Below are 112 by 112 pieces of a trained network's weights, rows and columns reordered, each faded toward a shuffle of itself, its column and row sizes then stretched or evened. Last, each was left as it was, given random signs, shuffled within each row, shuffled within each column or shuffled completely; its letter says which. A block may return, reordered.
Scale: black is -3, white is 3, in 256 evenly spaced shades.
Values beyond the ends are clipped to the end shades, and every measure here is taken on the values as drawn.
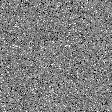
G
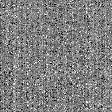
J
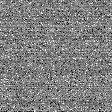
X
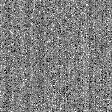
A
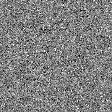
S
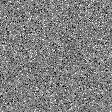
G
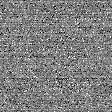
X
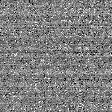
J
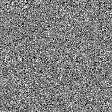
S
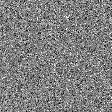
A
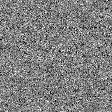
X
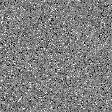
S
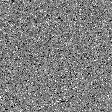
G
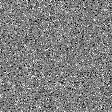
X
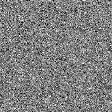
J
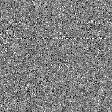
J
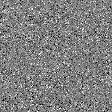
S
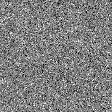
A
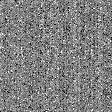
A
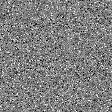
X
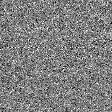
X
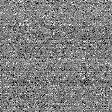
J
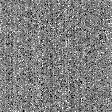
A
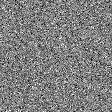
G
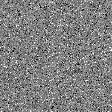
A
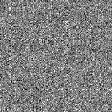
J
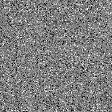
S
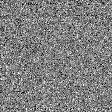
X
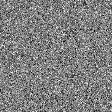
A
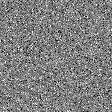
G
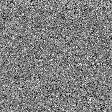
X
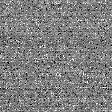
J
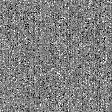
A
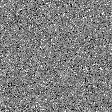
X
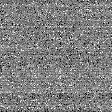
J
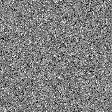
A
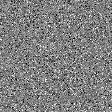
S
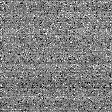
J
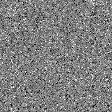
A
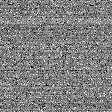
X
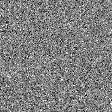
A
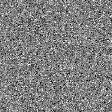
J
